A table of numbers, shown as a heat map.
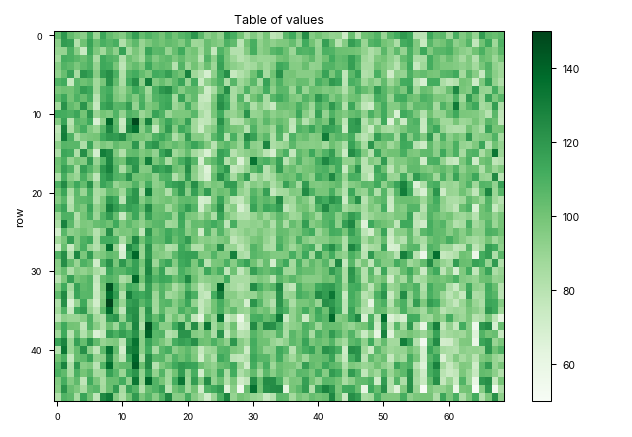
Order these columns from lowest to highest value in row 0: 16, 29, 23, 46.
46, 29, 23, 16
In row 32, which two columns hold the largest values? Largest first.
8, 25
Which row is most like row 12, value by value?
40
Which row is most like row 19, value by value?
0
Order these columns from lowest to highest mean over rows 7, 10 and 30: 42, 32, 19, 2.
2, 19, 32, 42
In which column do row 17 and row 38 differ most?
49
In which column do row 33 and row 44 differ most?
23
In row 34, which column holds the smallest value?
48
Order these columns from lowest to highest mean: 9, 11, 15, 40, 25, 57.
15, 40, 9, 57, 11, 25
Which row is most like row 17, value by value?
5
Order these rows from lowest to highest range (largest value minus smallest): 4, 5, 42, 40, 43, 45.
4, 43, 5, 40, 42, 45
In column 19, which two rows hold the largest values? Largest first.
44, 37
